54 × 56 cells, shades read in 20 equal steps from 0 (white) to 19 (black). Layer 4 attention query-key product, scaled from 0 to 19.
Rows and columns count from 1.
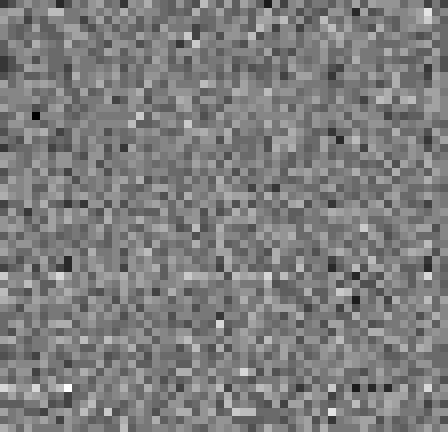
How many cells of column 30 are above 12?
3
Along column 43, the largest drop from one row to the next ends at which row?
37
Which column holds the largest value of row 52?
6
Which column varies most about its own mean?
54
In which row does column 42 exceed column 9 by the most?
53
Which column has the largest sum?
56
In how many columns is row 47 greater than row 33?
23
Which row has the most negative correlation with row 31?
33
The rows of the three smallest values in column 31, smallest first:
47, 52, 38
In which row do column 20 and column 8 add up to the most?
1
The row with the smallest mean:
35
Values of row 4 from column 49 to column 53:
10 12 9 8 9
